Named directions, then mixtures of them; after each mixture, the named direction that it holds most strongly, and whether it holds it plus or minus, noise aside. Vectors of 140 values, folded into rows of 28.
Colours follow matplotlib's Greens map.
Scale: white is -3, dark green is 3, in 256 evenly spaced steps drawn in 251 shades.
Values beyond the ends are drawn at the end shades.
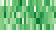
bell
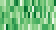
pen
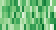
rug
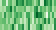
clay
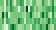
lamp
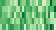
rug, minus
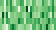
lamp, plus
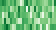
lamp, minus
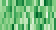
clay, plus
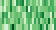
lamp, plus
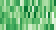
pen, plus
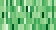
lamp, plus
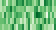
clay, plus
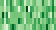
lamp, plus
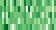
lamp, minus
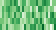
rug, plus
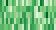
clay, minus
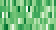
lamp, minus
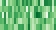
clay, plus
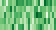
clay, plus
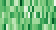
pen, minus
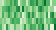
rug, plus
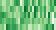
pen, plus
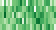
bell, plus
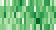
bell, plus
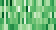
lamp, plus
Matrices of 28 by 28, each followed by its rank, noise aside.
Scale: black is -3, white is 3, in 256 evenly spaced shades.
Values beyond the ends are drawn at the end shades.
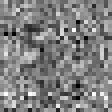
six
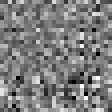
five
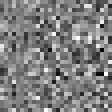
five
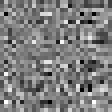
three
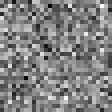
seven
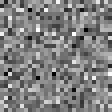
seven
